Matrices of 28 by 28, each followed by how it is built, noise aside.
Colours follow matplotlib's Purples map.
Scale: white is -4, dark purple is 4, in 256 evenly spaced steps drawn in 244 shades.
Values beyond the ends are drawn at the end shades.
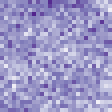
smooth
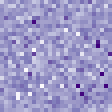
sparse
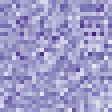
blocks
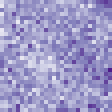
smooth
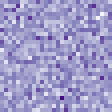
noise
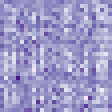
blocks
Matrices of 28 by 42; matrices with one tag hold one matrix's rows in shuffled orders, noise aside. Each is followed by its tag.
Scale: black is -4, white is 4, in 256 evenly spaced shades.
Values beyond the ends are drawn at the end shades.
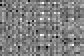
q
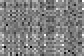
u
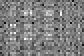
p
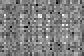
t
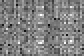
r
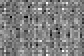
t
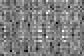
t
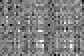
r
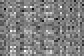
p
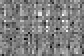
t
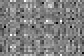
p
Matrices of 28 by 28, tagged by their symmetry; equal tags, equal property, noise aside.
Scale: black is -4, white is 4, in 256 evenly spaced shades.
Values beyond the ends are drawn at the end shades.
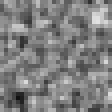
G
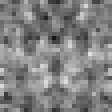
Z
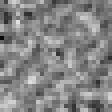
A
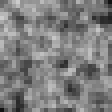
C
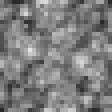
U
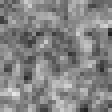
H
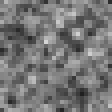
A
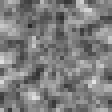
H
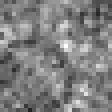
A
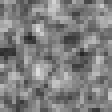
G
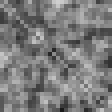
C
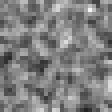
G
